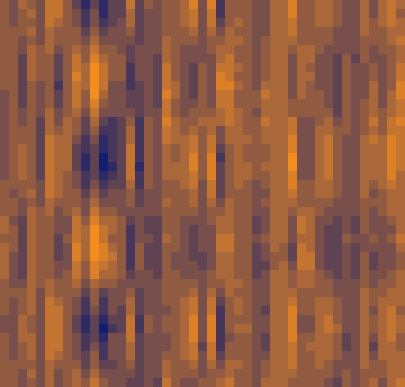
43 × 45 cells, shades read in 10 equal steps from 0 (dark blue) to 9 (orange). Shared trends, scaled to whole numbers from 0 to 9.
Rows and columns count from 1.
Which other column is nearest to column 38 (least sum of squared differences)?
3
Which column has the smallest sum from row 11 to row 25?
16
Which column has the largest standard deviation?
12
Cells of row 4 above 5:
11
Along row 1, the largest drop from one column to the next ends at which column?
25
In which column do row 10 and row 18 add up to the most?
45
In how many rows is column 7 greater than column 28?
14
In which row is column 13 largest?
29
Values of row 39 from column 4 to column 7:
6 4 7 7
